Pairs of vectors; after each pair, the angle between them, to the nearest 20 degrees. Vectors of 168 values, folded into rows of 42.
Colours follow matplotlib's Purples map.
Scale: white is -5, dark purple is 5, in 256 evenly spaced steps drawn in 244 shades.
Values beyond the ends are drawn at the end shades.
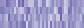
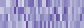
160 degrees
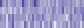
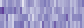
140 degrees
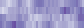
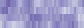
160 degrees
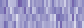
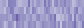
160 degrees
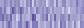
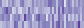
120 degrees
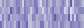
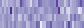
100 degrees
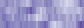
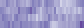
20 degrees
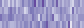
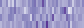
40 degrees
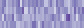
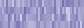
120 degrees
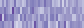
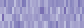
140 degrees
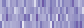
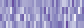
100 degrees
